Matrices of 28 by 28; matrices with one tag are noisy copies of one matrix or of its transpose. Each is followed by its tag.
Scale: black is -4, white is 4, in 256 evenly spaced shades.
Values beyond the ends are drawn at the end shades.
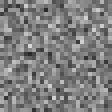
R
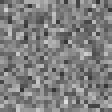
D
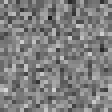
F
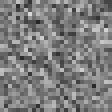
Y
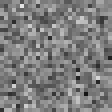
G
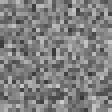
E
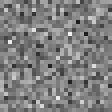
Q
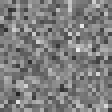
Y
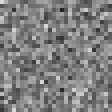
Y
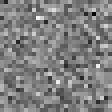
G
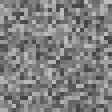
Q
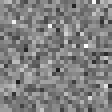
Q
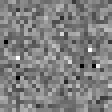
G
